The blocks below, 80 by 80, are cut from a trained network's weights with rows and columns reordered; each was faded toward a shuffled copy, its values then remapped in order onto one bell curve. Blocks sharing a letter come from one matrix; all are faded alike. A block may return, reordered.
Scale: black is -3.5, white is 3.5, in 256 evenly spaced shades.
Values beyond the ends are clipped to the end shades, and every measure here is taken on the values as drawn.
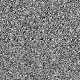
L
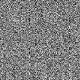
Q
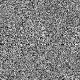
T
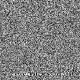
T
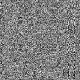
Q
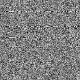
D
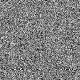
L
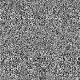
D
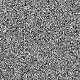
L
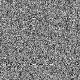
T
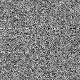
T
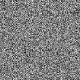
Q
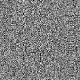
Q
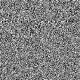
L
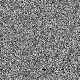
L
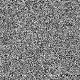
T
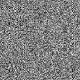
Q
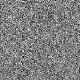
D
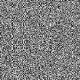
Q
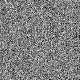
T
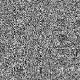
Q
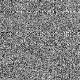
D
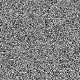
L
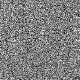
D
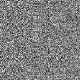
Q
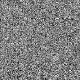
D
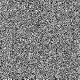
D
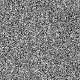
T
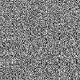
Q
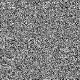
D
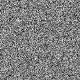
L
